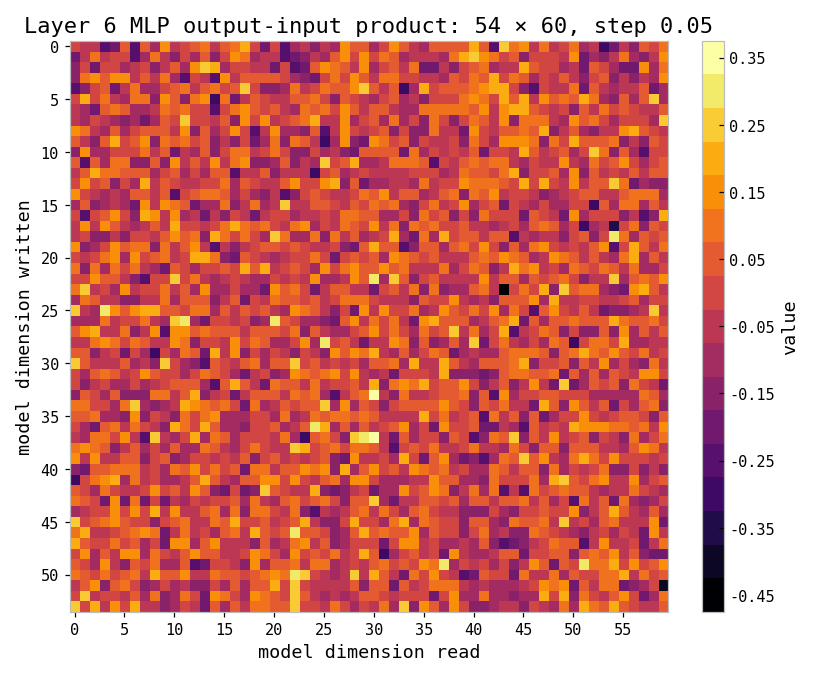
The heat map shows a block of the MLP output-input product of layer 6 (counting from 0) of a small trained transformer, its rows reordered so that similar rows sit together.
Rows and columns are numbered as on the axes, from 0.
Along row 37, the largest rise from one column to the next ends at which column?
8
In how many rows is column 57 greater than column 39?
16
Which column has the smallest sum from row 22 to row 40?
41
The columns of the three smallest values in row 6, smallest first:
14, 2, 50
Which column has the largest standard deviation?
54
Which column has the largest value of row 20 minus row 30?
13
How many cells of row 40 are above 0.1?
6
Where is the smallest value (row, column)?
23, 43
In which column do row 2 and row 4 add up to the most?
29
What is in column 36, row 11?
-0.25
